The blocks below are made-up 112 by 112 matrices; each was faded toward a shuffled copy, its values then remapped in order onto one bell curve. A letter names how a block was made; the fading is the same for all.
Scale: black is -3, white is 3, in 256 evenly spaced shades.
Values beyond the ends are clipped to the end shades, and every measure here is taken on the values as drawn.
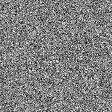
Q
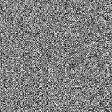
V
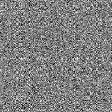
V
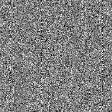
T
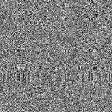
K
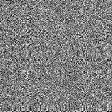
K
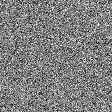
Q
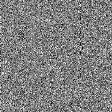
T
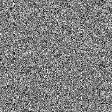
T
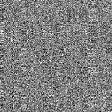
K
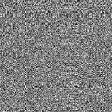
V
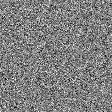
Q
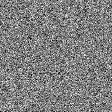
Q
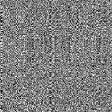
V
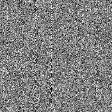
T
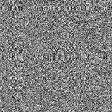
K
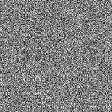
K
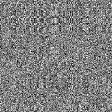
K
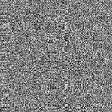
K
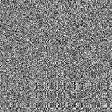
K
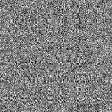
K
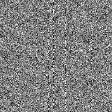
T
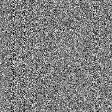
T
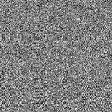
K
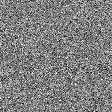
Q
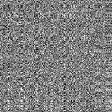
V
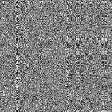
V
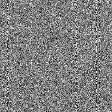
T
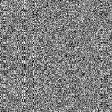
V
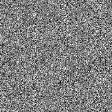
T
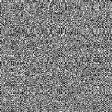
V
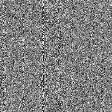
T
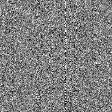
T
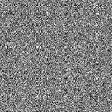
K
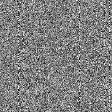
T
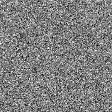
Q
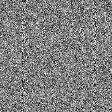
T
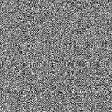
K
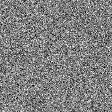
Q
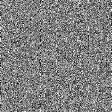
T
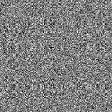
K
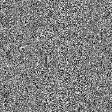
T
